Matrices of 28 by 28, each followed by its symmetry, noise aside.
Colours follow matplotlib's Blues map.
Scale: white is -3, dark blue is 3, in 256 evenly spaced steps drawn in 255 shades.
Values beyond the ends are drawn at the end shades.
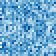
mirrored top to bottom.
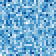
mirrored left to right.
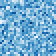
symmetric.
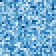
no symmetry.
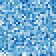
antisymmetric.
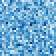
no symmetry.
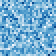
mirrored left to right.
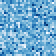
antisymmetric.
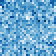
mirrored left to right.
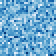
no symmetry.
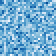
same after a half turn.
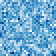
symmetric.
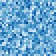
same after a half turn.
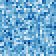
antisymmetric.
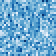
no symmetry.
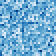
symmetric.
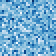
no symmetry.
